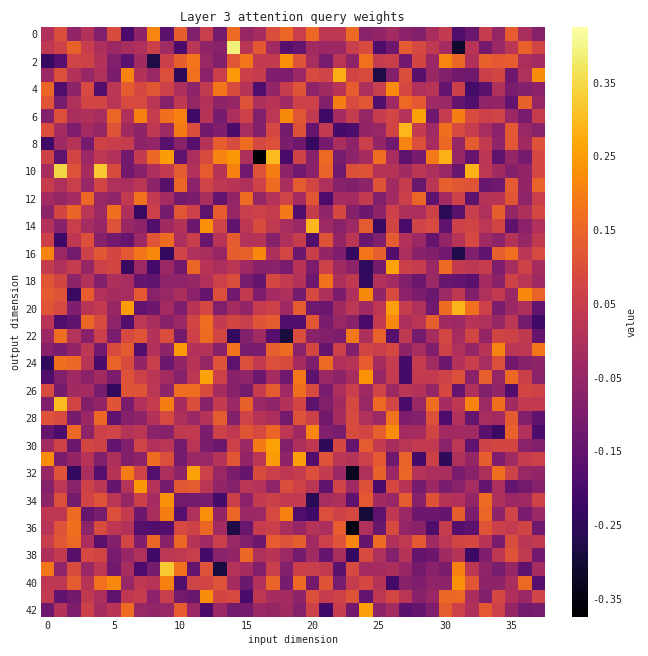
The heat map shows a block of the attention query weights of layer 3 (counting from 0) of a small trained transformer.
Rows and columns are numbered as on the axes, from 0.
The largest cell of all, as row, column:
1, 14
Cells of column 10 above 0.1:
13
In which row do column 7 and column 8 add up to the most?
16
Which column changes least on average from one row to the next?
3
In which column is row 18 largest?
21
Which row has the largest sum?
10
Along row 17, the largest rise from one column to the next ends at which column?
26
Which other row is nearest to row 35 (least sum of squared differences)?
18
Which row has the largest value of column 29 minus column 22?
9
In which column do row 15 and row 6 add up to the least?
29
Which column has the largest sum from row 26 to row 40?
17
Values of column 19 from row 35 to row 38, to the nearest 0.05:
-0.2 -0.05 0.15 -0.1
